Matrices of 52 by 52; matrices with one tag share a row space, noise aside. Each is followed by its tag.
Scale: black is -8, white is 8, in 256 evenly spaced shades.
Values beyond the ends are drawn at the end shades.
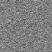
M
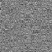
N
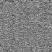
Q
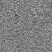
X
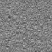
M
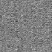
X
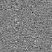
X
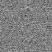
N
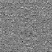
N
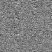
X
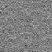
N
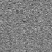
M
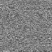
Q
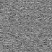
Q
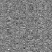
M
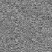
X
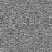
Q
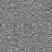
X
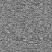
M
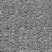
Q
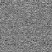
N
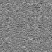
M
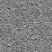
M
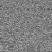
Q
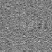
M
